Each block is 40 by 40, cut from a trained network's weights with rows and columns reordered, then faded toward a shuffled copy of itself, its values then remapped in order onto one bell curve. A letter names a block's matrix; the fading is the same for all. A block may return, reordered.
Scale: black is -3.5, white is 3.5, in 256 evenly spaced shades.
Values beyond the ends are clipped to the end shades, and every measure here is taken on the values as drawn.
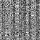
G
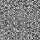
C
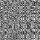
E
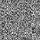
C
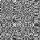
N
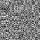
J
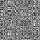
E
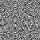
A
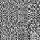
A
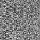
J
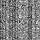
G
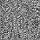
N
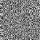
N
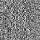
N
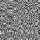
J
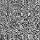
C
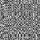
E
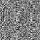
C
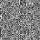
C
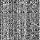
G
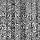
G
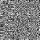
N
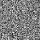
N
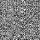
C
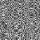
A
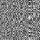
E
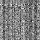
G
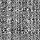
G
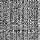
G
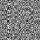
E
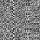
E
